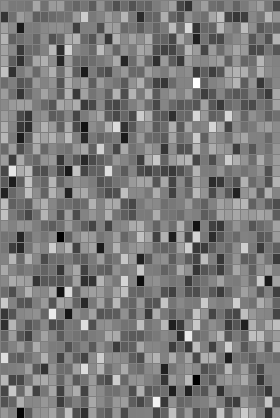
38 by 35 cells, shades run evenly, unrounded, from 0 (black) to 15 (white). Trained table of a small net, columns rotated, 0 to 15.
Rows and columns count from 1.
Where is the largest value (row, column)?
8, 25
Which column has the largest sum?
7
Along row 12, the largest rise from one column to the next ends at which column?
12
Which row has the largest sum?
28
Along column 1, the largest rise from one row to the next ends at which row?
19
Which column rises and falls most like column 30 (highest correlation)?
1
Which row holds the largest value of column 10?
16
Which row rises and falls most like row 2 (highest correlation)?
30
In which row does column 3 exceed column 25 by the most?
21
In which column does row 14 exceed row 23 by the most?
13
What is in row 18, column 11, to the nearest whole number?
10
